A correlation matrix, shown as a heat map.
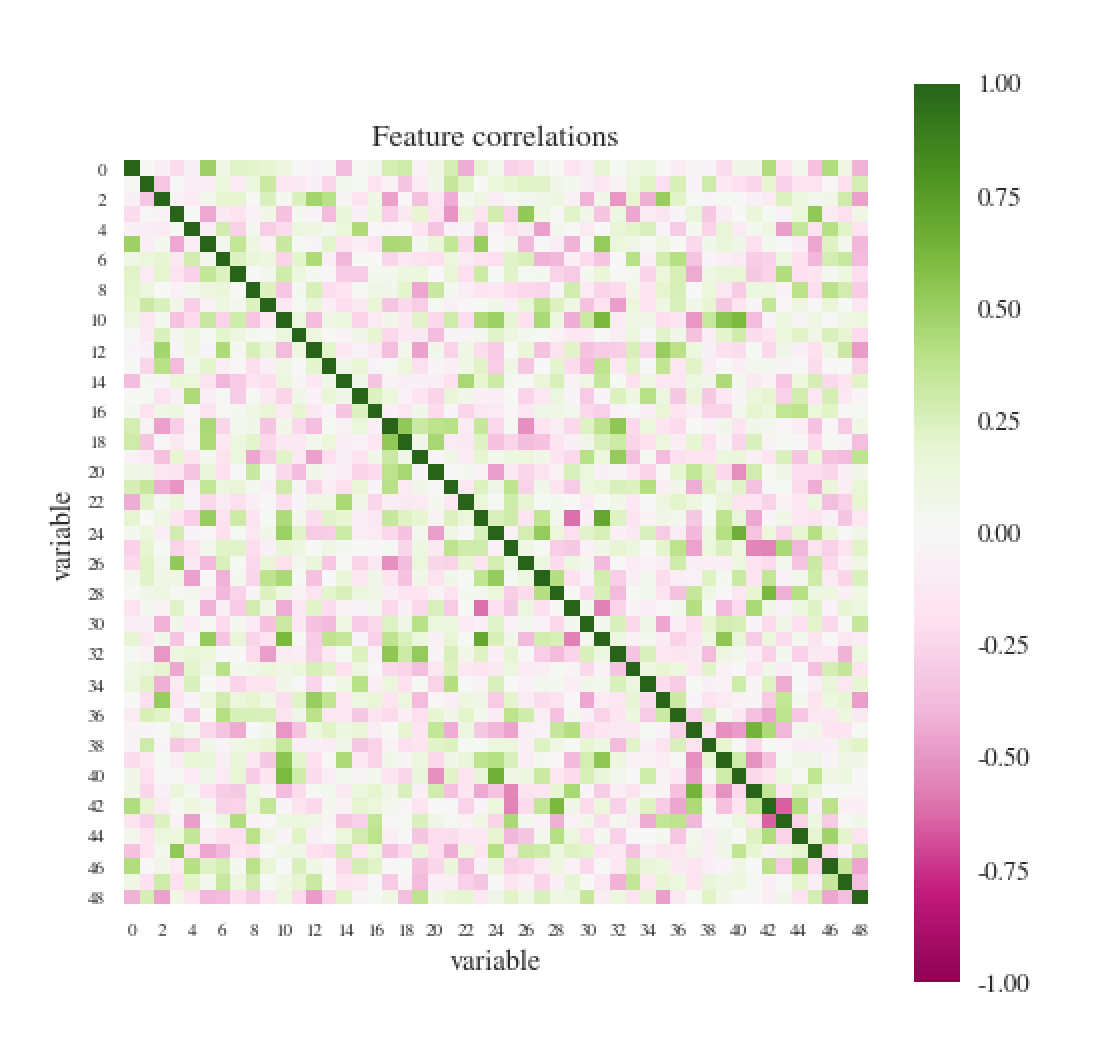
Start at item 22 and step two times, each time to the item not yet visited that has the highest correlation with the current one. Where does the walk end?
39
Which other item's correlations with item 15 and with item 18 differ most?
20
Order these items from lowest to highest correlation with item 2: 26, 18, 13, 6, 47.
18, 26, 6, 47, 13
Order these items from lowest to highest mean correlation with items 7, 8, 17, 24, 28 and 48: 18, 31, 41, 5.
41, 18, 5, 31
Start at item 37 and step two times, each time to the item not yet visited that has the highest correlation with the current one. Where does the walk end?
29
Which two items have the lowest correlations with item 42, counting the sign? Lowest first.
43, 25
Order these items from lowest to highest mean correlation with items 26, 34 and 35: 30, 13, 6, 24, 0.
30, 0, 13, 24, 6
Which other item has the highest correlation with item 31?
23
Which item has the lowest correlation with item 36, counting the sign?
42
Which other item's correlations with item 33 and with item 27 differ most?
6
